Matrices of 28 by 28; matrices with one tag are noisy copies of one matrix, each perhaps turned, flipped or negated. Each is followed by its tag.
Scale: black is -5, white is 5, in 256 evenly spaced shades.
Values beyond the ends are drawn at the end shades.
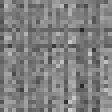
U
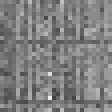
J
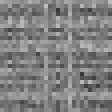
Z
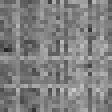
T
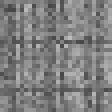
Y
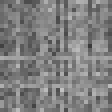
T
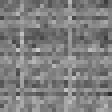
Y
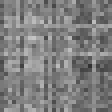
T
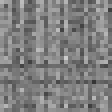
U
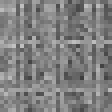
Y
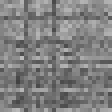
T
